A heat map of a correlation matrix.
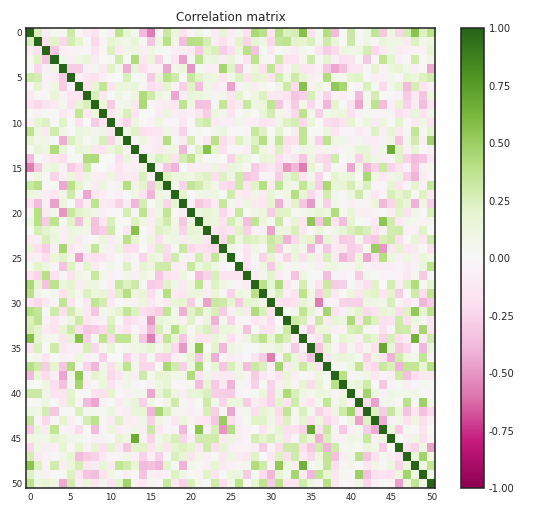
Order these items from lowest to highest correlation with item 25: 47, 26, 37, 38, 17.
17, 38, 26, 47, 37
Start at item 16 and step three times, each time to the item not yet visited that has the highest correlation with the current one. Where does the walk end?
32
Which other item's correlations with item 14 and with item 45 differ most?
13
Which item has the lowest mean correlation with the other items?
15
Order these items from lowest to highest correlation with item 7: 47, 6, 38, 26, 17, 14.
47, 6, 38, 17, 26, 14
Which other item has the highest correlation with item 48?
34
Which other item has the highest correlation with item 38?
6
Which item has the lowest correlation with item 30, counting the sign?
36
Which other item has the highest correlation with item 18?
33
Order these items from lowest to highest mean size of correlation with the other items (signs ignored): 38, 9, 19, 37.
9, 38, 19, 37
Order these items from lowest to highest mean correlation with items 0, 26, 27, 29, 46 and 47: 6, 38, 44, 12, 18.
44, 38, 6, 18, 12
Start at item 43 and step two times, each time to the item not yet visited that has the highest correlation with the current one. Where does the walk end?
4
